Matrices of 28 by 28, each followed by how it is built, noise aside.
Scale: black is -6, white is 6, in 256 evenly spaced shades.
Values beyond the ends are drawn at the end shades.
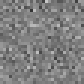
uneven rows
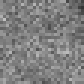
smooth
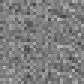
repeating rows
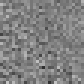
lower triangular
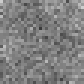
smooth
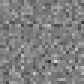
low rank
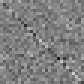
diagonal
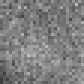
smooth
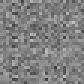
blocks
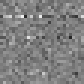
uneven rows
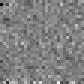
uneven rows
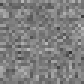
blocks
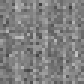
blocks
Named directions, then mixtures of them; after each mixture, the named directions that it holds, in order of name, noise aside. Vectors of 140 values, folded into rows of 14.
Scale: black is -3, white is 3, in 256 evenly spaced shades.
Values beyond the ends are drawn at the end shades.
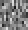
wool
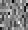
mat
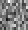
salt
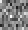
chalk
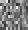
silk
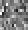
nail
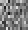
silk.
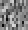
chalk, salt, wool.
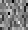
mat.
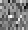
chalk, mat, silk.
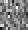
chalk, mat, silk.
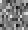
chalk.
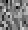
chalk, silk.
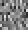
mat, wool.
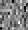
mat.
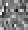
nail.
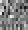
chalk, nail, silk.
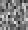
mat, nail, salt.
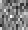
chalk.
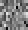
chalk, silk, wool.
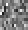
nail.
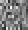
silk.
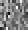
mat, silk, wool.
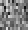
mat, nail, silk.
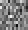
chalk, silk.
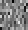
mat.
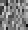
nail, silk, wool.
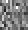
chalk, silk.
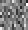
mat, nail.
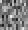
chalk, wool.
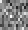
chalk.
